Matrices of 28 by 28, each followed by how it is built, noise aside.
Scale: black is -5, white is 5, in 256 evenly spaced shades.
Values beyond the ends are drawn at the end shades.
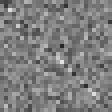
diagonal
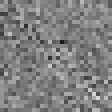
block diagonal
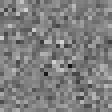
block diagonal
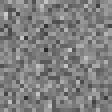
noise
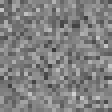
noise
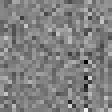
uneven columns
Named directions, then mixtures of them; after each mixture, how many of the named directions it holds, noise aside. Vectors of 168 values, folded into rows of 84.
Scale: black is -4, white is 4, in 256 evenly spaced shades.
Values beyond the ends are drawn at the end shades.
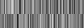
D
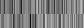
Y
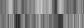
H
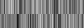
three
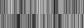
three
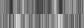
one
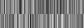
three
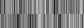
three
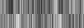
two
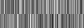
two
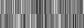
two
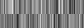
two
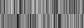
three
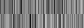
one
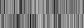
three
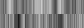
one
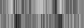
one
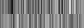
three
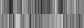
two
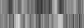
one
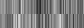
three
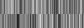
three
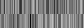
two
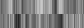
one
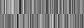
one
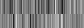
two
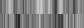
one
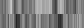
one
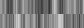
one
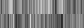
two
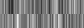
two
